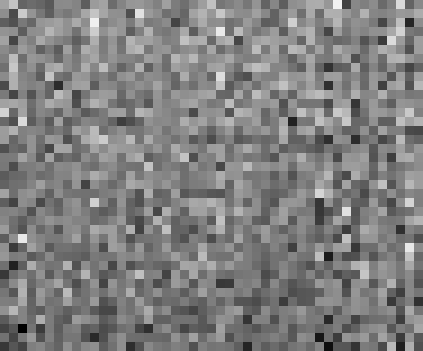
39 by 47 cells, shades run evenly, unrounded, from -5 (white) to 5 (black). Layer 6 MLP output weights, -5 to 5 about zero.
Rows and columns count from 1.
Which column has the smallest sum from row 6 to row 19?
45
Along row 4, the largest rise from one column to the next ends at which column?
26
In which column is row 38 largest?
36
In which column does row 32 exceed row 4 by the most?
25
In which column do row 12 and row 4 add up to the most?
37
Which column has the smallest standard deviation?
14
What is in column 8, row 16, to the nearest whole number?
2
